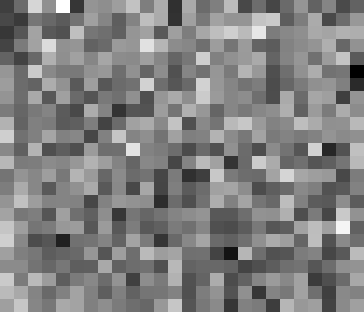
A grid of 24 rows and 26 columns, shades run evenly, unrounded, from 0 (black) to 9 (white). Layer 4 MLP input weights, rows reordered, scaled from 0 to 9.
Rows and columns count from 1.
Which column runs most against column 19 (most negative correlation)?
2
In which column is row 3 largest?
19
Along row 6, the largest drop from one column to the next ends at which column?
26
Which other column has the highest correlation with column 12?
14
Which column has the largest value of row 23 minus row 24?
20
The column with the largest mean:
1
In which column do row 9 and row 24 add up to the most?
21
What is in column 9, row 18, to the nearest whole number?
3
